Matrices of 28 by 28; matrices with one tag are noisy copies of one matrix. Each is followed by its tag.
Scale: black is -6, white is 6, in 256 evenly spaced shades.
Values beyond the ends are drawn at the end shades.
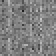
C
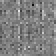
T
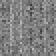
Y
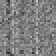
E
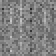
Y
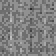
Y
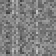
E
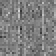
T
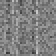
E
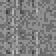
E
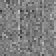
T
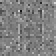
T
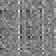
T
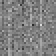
C
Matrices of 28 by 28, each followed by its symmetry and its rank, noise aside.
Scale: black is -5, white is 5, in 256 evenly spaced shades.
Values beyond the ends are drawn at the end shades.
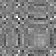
symmetric, rank two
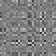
antisymmetric, rank two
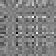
antisymmetric, rank two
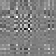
symmetric, rank two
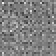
no symmetry, rank four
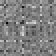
symmetric, rank two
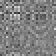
no symmetry, rank two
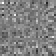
no symmetry, rank four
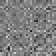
symmetric, rank three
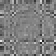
symmetric, rank two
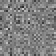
no symmetry, rank four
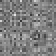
symmetric, rank three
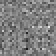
antisymmetric, rank four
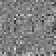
antisymmetric, rank four
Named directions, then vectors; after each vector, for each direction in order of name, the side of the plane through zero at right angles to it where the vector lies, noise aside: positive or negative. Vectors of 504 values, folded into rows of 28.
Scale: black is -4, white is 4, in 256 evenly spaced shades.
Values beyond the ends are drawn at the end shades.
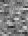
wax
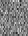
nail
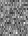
negative, negative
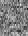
negative, negative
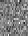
positive, positive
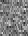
positive, positive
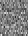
positive, negative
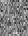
negative, negative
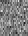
positive, positive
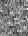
positive, positive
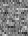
negative, positive
